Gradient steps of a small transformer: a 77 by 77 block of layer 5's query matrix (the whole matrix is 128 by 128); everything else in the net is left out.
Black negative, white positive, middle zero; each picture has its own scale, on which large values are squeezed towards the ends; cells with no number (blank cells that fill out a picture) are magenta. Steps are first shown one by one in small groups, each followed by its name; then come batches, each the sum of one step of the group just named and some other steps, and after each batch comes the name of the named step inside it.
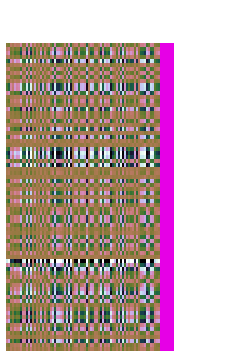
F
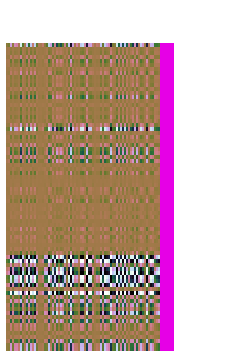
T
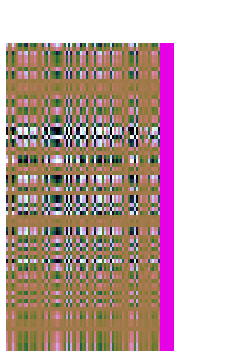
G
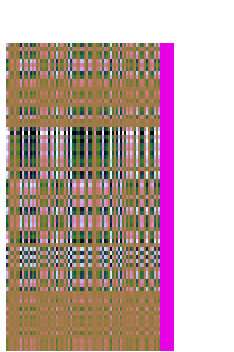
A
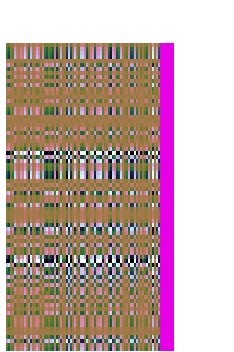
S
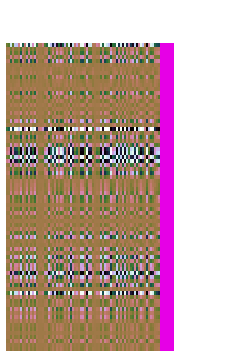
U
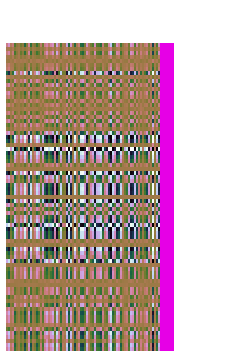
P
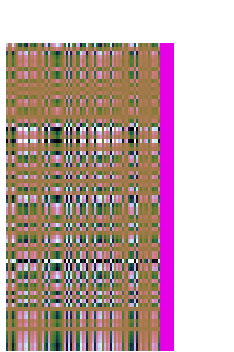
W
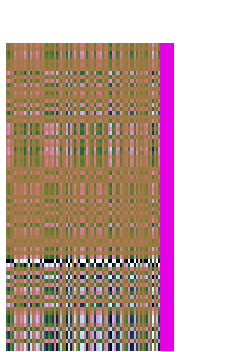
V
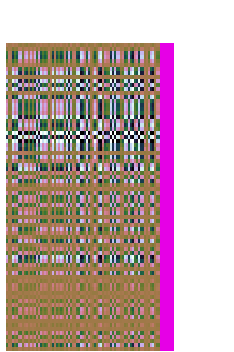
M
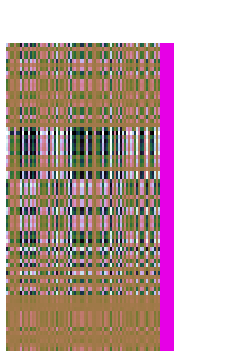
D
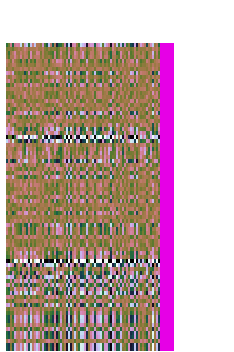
V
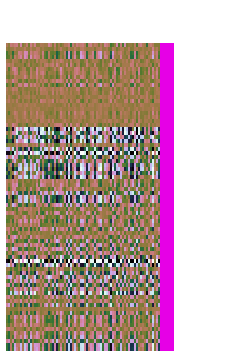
S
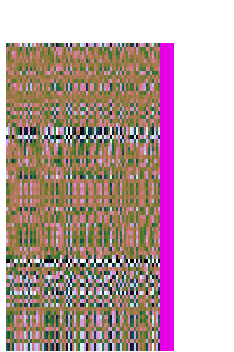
V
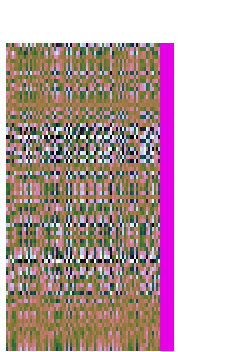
P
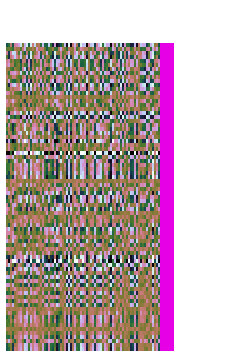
S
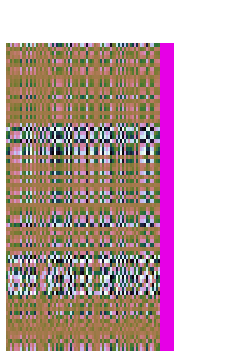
T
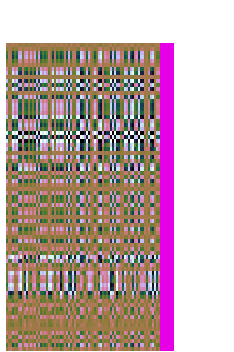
M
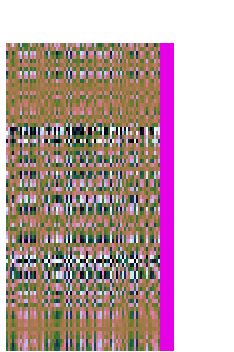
W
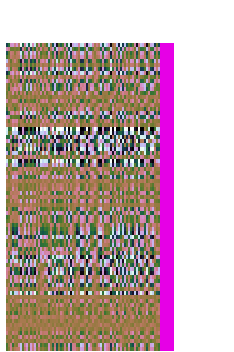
T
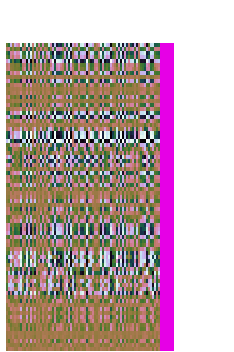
U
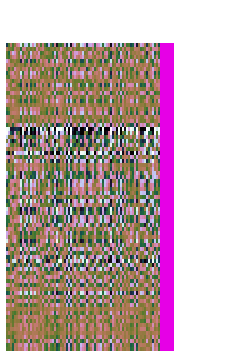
S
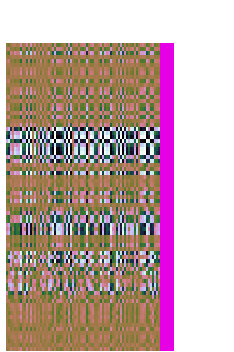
F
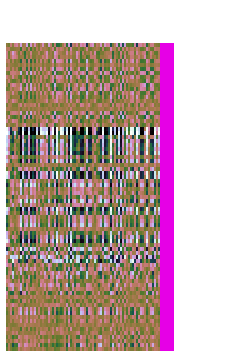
D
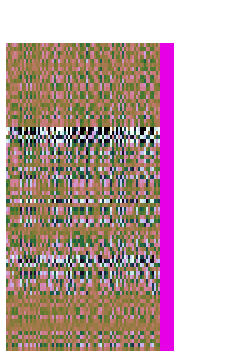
A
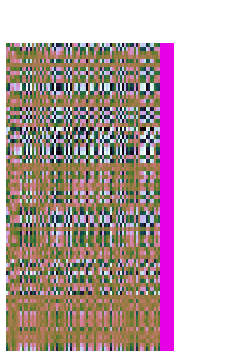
F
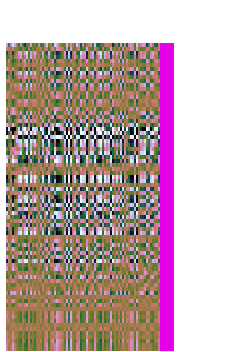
G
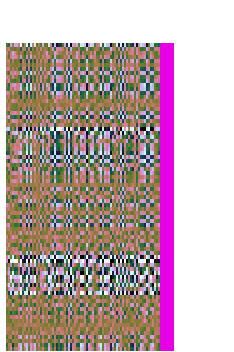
T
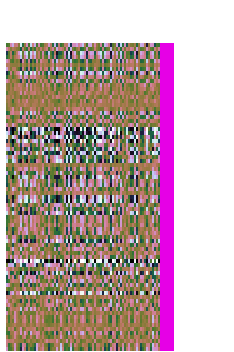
G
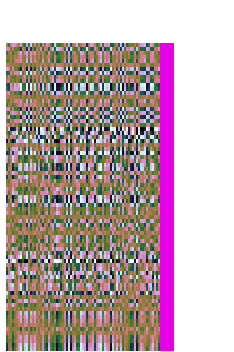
W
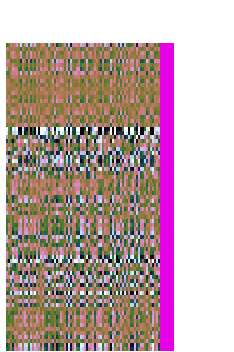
T
